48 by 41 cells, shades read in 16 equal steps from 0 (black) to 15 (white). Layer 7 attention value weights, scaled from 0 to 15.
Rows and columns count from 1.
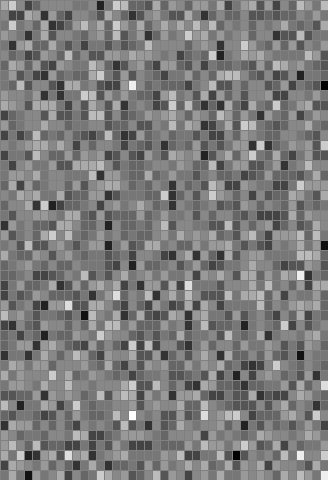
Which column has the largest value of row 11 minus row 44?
12
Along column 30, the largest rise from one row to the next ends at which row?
42
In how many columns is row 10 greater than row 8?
18
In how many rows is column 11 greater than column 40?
17
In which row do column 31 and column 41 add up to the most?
48
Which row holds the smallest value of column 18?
29
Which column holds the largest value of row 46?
38
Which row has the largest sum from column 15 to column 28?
3
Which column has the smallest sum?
30
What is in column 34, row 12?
9
